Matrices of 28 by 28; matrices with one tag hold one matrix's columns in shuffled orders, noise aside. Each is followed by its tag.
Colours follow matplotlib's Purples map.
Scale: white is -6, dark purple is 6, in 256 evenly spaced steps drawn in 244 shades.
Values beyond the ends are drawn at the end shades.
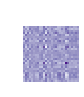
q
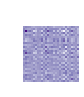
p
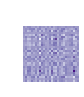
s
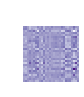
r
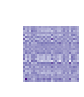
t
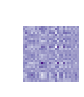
q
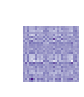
t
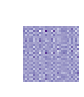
p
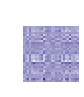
t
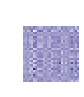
r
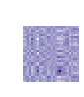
s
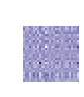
q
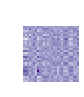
s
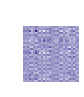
p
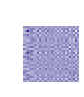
p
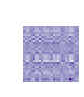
t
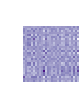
s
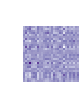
q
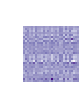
t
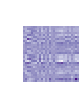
t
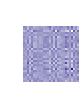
r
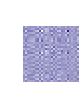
p
